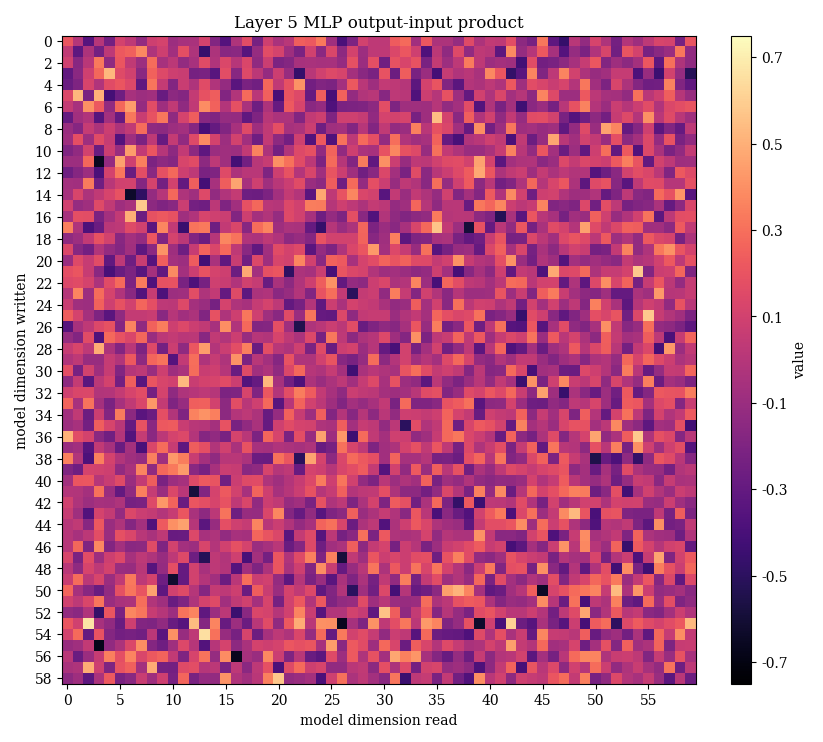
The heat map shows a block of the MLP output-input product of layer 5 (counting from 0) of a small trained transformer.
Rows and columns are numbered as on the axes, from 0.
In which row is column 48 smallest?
7
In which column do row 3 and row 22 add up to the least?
35
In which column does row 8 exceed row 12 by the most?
51
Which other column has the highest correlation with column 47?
15
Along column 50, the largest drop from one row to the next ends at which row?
38
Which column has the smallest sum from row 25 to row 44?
30
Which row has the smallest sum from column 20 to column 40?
6
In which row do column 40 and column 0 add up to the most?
36
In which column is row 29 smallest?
10
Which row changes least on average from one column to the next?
40
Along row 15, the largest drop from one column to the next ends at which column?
8
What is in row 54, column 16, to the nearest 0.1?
-0.2
